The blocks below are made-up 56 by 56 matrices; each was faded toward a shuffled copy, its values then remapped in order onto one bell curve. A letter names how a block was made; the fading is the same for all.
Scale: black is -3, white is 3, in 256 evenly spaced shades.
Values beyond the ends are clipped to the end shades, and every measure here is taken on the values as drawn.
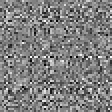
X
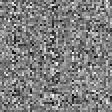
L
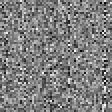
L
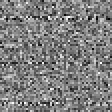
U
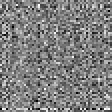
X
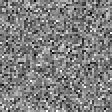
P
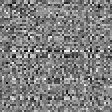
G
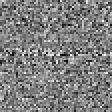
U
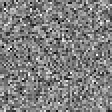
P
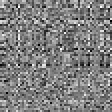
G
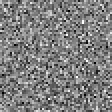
P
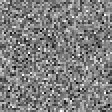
P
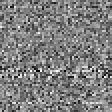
U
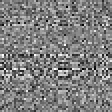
X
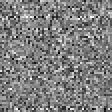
U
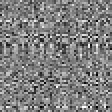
X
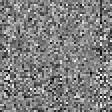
L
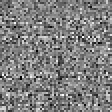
U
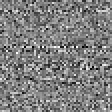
U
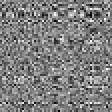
G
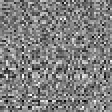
G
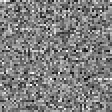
U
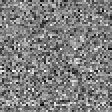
U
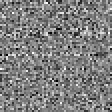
U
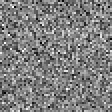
P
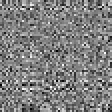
X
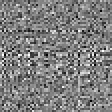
X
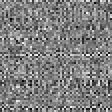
X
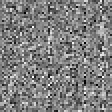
L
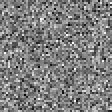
P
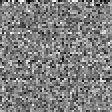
U
